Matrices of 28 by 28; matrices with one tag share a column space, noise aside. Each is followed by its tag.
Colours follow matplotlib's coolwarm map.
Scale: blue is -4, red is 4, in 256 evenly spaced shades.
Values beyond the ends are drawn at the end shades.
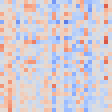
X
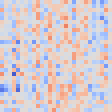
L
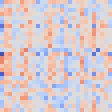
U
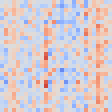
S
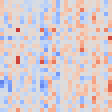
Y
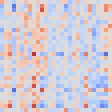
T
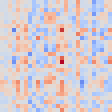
Y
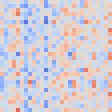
S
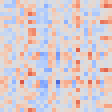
S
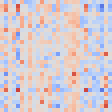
T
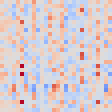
L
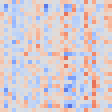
T
